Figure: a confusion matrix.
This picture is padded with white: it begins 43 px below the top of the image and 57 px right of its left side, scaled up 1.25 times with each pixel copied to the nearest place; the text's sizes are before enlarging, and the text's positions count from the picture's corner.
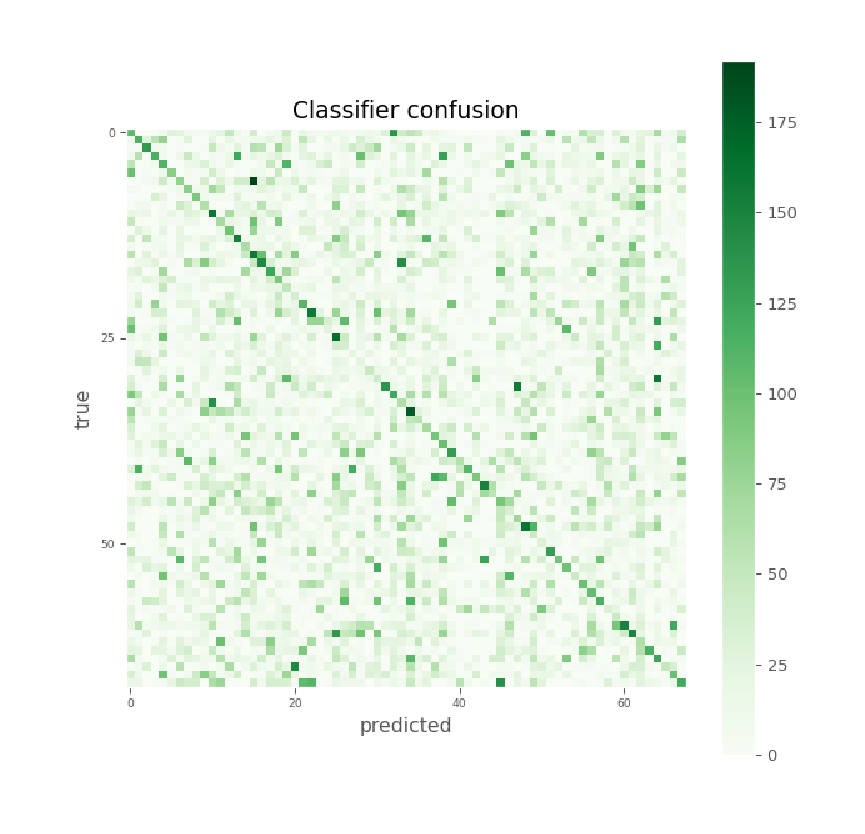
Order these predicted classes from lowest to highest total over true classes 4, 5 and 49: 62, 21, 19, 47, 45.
21, 47, 45, 19, 62
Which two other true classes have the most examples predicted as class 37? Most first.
42, 65
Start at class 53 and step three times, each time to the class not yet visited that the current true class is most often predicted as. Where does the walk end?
34
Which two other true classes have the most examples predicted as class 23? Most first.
58, 55
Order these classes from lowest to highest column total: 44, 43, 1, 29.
44, 43, 29, 1
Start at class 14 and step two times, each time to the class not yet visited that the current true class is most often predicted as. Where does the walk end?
25
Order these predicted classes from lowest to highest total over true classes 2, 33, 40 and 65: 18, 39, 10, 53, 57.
53, 57, 39, 18, 10
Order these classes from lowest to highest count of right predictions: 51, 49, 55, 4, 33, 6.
49, 33, 6, 55, 4, 51
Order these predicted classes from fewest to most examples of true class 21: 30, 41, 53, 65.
65, 41, 30, 53
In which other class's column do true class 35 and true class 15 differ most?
16
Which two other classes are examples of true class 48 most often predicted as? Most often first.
49, 15
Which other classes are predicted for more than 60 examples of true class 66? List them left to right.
4, 9, 19
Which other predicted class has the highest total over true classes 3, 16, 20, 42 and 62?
38
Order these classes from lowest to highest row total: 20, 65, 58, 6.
20, 58, 65, 6
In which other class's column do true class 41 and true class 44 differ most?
1
